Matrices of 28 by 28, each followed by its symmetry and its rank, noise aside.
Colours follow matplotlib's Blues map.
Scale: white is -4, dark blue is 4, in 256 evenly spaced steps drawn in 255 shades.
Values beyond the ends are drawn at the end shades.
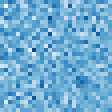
symmetric, rank six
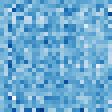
no symmetry, rank five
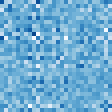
symmetric, rank five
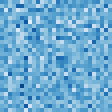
no symmetry, rank six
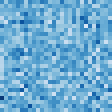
no symmetry, rank five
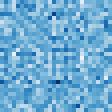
antisymmetric, rank six
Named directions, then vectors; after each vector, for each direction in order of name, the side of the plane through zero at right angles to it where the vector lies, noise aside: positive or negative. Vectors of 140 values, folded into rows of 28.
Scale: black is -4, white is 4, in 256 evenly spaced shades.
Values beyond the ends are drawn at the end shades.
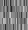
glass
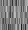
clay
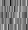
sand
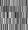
negative, positive, negative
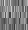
positive, negative, negative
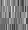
positive, negative, negative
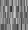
positive, positive, negative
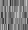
positive, negative, positive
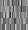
positive, negative, negative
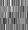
positive, negative, negative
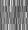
negative, negative, negative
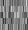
positive, negative, positive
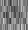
negative, positive, positive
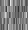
negative, negative, negative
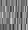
positive, positive, negative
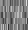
positive, negative, positive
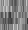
positive, negative, positive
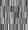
negative, positive, negative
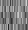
positive, negative, positive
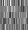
positive, negative, negative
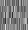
positive, negative, negative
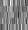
negative, negative, negative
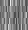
negative, negative, negative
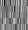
negative, positive, positive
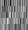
negative, positive, positive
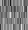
negative, positive, positive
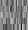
positive, positive, negative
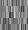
positive, negative, negative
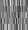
negative, negative, negative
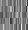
negative, negative, positive
